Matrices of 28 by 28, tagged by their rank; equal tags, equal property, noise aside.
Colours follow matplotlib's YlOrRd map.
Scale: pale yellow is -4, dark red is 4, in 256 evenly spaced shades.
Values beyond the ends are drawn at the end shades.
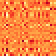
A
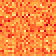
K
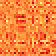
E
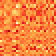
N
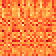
N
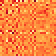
N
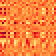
A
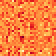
E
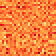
K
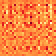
N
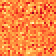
K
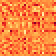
N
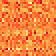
N
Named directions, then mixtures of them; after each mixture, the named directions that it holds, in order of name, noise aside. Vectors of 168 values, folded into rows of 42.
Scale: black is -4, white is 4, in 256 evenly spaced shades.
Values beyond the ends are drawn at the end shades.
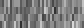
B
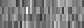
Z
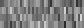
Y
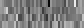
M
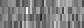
Z.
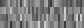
Y.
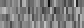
M, Y.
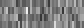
M, Z.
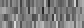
B, M, Y.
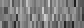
B, M.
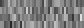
Y, Z.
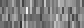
Z.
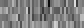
M, Y, Z.
